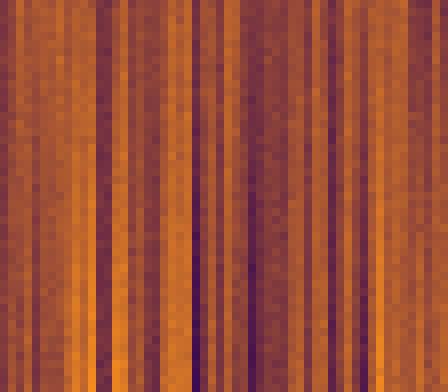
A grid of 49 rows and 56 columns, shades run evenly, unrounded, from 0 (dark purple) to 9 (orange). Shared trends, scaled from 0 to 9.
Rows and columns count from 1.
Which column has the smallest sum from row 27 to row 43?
25
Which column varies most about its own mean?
15
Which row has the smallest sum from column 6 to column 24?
1
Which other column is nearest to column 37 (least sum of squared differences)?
18
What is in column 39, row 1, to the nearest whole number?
3
